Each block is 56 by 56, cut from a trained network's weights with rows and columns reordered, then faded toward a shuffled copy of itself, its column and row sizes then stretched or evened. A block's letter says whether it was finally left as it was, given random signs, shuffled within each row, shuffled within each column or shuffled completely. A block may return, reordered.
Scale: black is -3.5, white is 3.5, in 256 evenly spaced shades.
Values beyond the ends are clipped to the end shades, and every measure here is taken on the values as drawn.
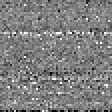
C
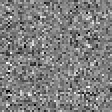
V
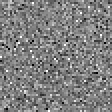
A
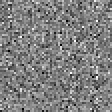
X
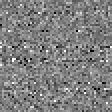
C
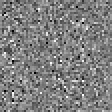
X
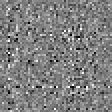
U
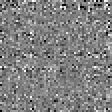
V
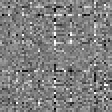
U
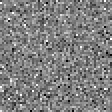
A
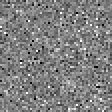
A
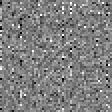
X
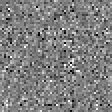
V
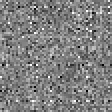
V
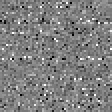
C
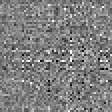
U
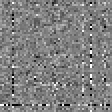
V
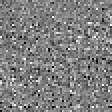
V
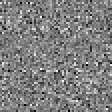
V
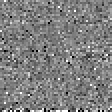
C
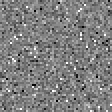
A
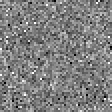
A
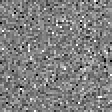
A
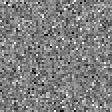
A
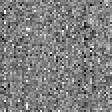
X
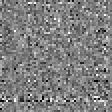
V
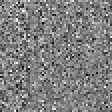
X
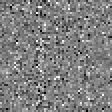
X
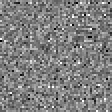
C
